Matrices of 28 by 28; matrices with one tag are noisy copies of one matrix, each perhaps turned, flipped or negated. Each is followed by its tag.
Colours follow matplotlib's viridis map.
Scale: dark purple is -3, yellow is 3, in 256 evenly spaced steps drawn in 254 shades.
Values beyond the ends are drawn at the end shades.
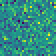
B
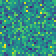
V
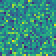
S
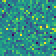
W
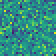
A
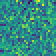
W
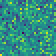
S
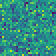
V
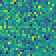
B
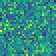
S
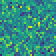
A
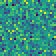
W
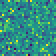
S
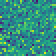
W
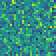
V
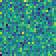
S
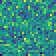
S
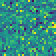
W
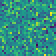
W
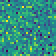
B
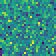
A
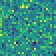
S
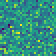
W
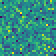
A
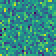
V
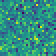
B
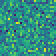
B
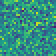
W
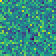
A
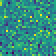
B
